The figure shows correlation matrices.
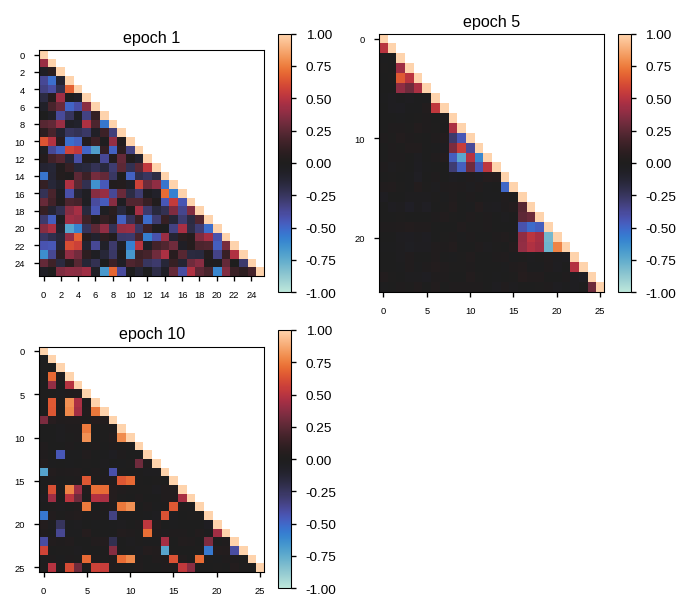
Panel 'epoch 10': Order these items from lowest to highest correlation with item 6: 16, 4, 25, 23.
23, 4, 25, 16
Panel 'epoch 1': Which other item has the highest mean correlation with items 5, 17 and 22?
25
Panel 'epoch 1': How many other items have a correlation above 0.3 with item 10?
4
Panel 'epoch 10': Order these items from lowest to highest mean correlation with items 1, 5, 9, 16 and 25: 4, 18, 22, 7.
22, 4, 18, 7
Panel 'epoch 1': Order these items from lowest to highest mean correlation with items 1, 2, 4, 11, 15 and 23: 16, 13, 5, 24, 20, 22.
20, 16, 5, 24, 13, 22
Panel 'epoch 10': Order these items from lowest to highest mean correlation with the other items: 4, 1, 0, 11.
0, 11, 4, 1
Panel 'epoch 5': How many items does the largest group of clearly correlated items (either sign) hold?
6
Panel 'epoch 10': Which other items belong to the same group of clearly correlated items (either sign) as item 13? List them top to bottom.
11
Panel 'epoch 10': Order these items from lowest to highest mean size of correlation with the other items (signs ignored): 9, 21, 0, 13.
13, 21, 0, 9
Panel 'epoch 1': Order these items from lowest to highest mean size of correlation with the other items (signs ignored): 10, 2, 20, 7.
2, 7, 10, 20
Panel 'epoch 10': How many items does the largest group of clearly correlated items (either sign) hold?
8
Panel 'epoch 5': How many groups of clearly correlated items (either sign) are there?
8
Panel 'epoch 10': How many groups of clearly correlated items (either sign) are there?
5
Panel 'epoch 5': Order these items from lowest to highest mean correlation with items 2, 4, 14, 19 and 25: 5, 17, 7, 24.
17, 7, 24, 5
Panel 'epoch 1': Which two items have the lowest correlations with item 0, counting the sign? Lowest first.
23, 14
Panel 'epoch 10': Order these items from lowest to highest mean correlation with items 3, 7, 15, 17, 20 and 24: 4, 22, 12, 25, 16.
22, 12, 4, 25, 16
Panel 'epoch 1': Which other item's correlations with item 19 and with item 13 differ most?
12
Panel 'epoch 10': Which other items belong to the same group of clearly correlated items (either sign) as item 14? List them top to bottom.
0, 8, 19, 22, 23
